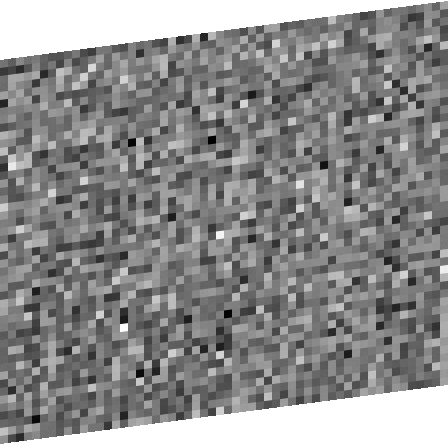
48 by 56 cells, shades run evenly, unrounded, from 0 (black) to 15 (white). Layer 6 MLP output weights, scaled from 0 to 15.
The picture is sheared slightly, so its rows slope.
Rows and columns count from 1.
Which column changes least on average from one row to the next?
43
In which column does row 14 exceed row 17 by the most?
2
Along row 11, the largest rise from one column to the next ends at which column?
52
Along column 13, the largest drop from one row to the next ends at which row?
35
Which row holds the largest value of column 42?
4
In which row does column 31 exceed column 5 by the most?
46
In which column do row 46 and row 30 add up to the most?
55
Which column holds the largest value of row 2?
31
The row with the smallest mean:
32
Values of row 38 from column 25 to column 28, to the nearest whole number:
9 8 8 3
